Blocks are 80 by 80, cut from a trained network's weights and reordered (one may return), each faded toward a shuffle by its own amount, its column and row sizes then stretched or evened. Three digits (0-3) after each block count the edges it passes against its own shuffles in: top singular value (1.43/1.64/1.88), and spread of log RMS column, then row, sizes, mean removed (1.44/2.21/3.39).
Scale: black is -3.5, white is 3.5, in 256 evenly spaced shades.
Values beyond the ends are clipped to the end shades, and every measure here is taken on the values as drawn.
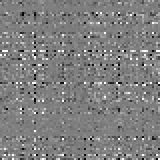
1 2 3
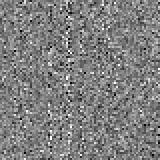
0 2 0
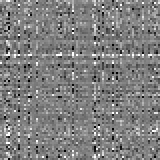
3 3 1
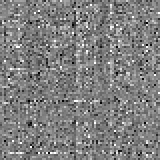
1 1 2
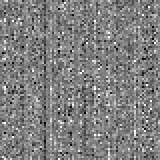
2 2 0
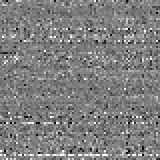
2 1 2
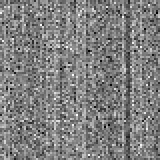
3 0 0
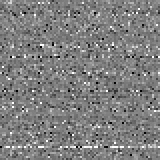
1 0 2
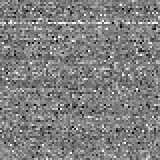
1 0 1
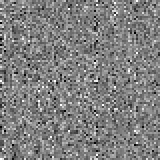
0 2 0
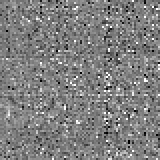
0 2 0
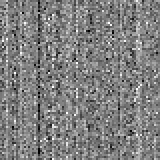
3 2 0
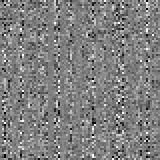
1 3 1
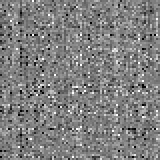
2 1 2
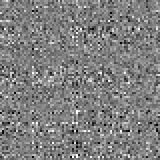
2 2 2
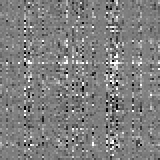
2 3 1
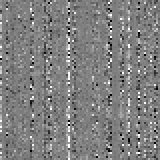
2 3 0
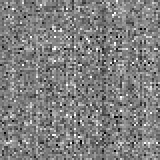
1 1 1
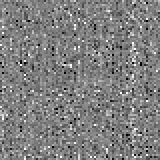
0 2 1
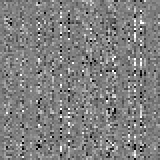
1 3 1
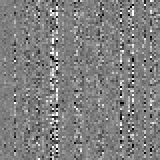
2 3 0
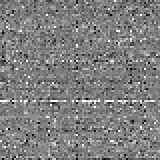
2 1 2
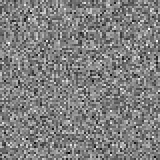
3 0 0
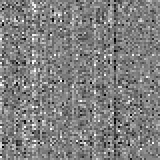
2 2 1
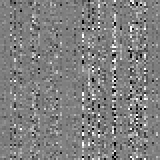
1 3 1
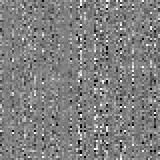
0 3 1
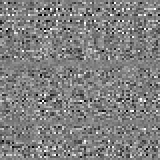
3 1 3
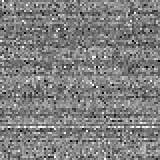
3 0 1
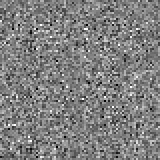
0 1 1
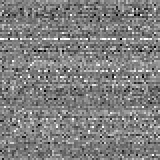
3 0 2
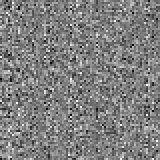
1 2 0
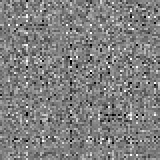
0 2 2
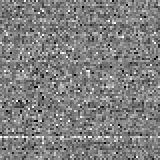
1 0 1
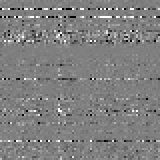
3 1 3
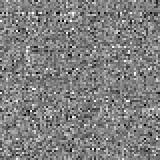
0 1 2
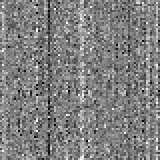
3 2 0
